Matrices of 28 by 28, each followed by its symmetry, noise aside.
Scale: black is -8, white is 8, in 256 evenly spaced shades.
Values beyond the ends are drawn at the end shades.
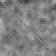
no symmetry.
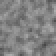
symmetric.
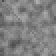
no symmetry.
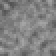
symmetric.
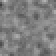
antisymmetric.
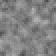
symmetric across the other diagonal.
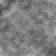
symmetric.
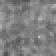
antisymmetric.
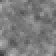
symmetric across the other diagonal.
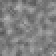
symmetric.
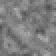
symmetric across the other diagonal.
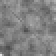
symmetric across the other diagonal.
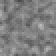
no symmetry.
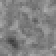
symmetric across the other diagonal.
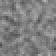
antisymmetric.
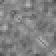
symmetric.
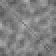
symmetric.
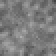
symmetric across the other diagonal.
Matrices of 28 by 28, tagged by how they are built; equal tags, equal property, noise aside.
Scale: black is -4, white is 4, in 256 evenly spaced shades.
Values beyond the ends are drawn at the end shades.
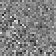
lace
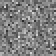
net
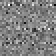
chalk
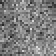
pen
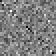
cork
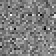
chalk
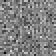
net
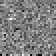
chalk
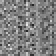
net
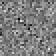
cork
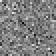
cork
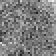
pen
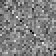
cork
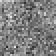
pen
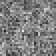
pen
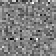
chalk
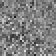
lace
